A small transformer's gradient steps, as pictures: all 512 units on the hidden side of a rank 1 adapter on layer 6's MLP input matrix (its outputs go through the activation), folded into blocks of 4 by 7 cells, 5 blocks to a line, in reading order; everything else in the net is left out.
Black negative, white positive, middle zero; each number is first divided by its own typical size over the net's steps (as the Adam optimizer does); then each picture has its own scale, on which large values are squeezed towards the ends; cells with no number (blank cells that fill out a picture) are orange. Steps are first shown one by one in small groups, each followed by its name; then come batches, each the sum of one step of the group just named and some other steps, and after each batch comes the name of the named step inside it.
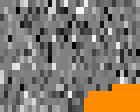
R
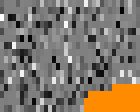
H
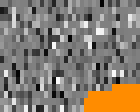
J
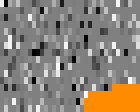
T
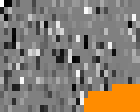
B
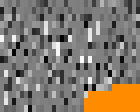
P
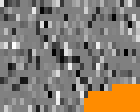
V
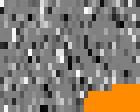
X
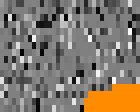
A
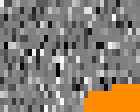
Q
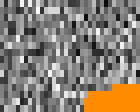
T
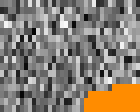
H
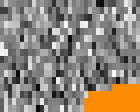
J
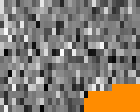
X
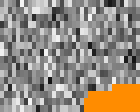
A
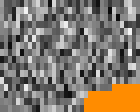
A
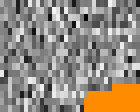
X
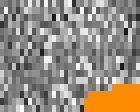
A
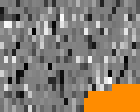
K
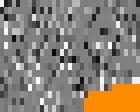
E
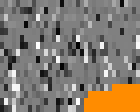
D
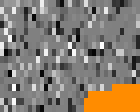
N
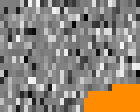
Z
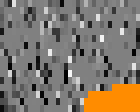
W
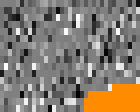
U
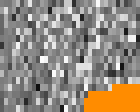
W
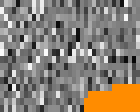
N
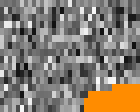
K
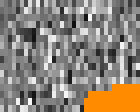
Z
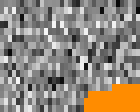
N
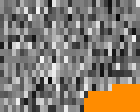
E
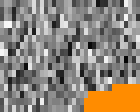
K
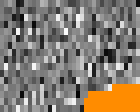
U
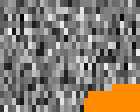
W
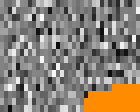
N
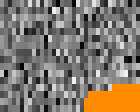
Z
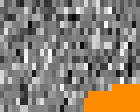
E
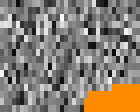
K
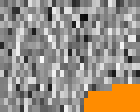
Z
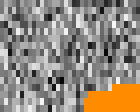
U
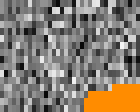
Z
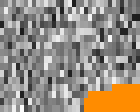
D
